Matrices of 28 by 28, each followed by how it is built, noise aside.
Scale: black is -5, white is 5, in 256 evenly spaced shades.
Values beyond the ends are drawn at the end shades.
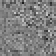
upper triangular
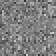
blocks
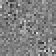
block diagonal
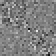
block diagonal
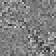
block diagonal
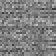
blocks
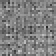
blocks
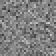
noise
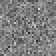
noise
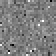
sparse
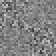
block diagonal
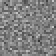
blocks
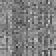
blocks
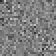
block diagonal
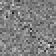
block diagonal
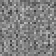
blocks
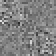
block diagonal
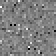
sparse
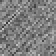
Hankel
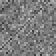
Hankel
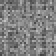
blocks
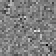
block diagonal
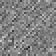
Hankel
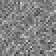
Hankel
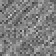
Hankel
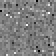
sparse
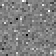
sparse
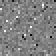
sparse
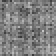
blocks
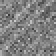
Hankel
